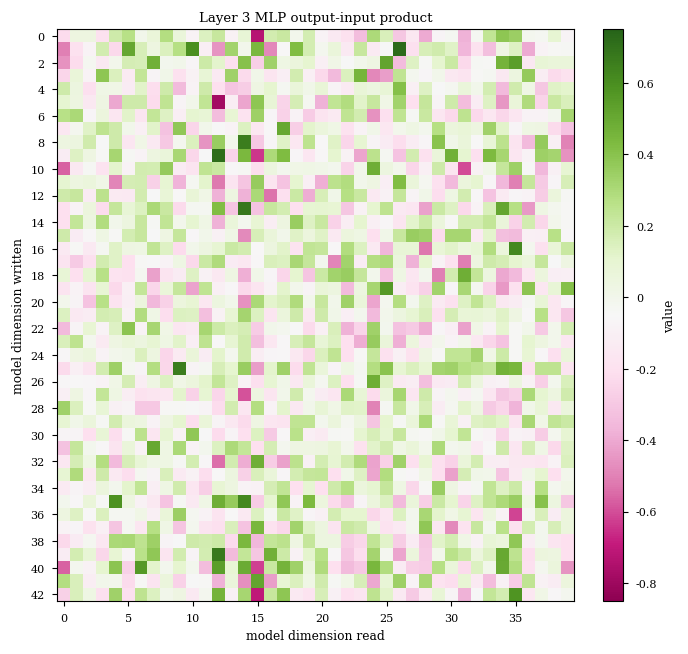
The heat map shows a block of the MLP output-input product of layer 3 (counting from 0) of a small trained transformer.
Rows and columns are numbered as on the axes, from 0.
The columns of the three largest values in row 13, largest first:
14, 34, 12
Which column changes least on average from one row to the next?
2
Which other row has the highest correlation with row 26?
22
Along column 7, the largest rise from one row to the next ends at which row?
31
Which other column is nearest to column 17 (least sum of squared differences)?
4
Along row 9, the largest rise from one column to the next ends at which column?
16
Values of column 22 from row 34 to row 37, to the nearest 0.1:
0.3 -0.3 0.1 0.2
